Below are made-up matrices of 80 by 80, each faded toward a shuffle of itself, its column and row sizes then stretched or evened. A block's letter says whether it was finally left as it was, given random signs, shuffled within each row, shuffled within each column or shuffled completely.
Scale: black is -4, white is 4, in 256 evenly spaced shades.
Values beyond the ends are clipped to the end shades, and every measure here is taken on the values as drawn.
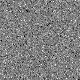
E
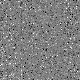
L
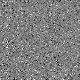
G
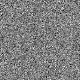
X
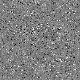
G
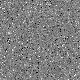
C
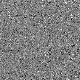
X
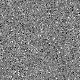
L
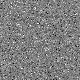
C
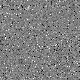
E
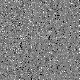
X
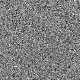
X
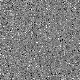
X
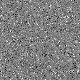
E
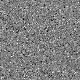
E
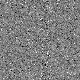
L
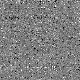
G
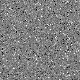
L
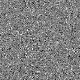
X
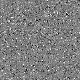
E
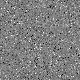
C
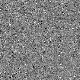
X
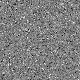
C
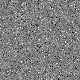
C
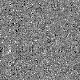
G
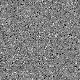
E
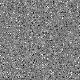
X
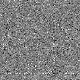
G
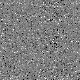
X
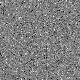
L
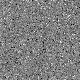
C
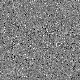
X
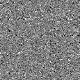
G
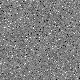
C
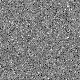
C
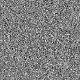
G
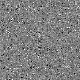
G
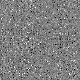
G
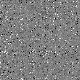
X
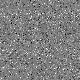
E
